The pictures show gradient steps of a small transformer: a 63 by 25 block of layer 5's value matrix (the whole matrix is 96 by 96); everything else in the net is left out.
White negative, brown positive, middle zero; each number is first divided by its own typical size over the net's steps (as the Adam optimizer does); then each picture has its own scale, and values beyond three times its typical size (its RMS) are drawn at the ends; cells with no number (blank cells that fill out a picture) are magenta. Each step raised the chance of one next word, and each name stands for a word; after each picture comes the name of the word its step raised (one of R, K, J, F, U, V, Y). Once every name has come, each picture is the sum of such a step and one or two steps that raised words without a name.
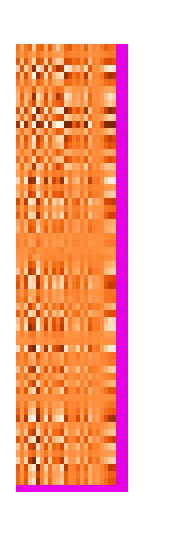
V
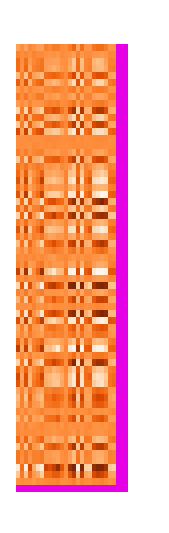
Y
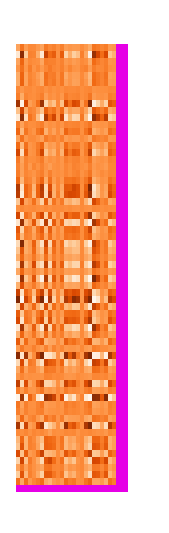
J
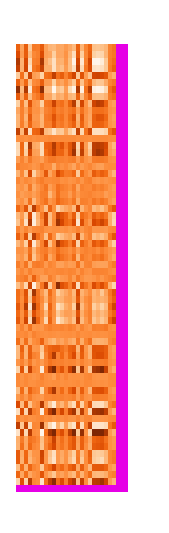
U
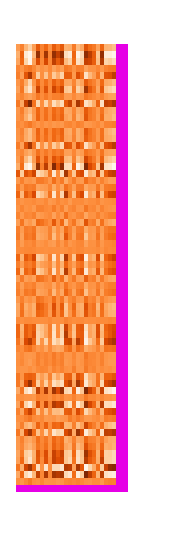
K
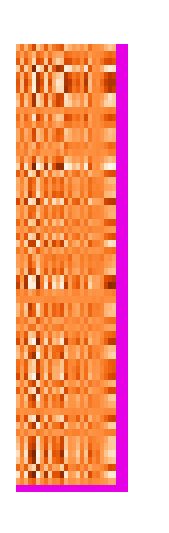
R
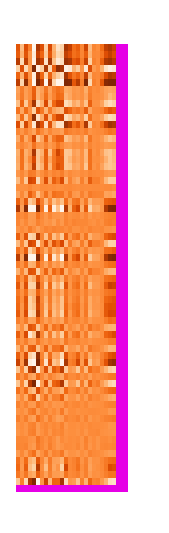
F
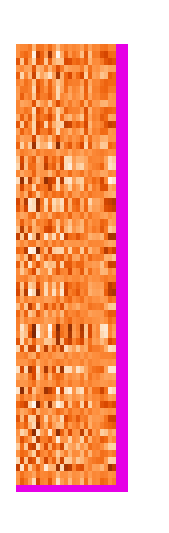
K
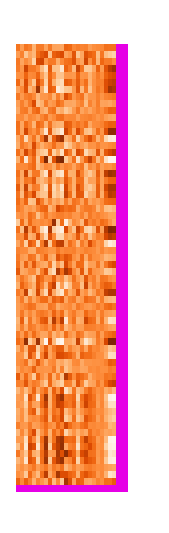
R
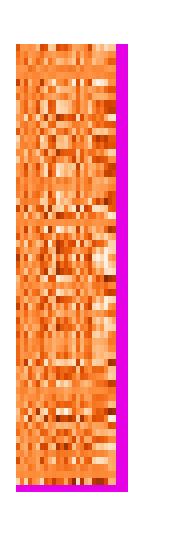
F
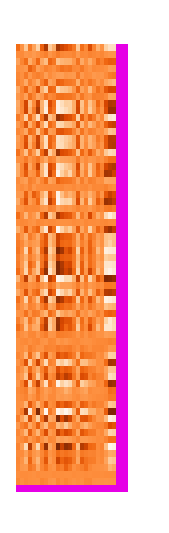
V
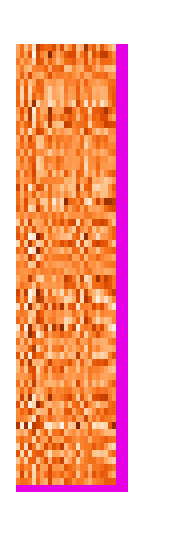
J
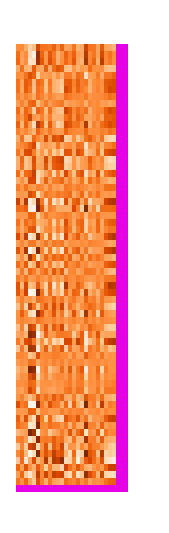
R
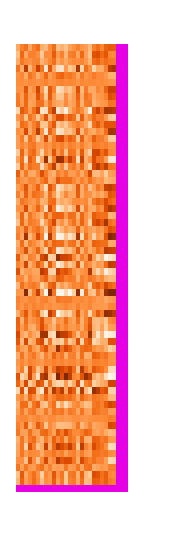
K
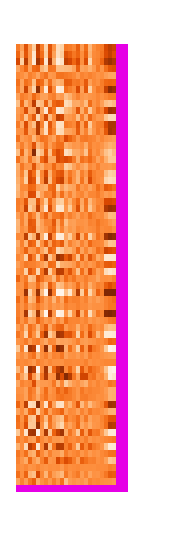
U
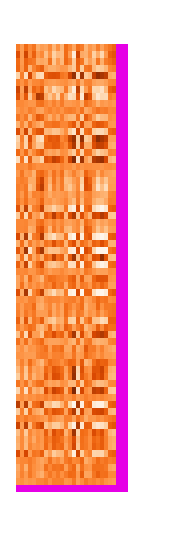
U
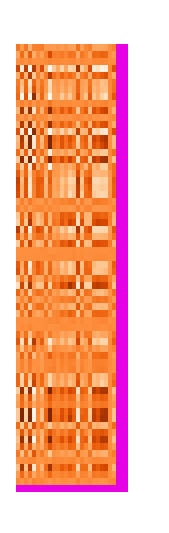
V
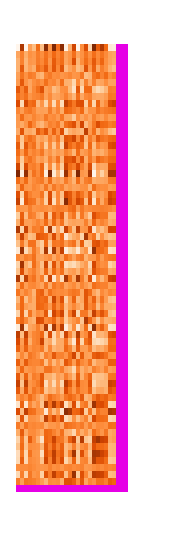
R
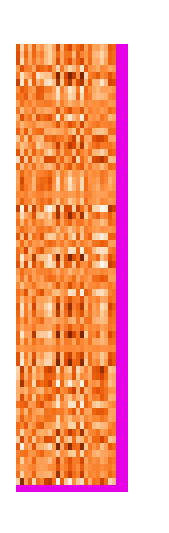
F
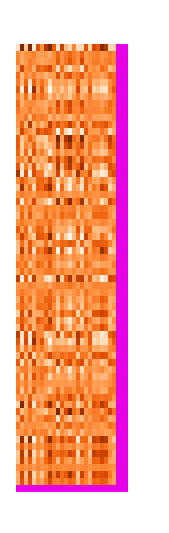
R
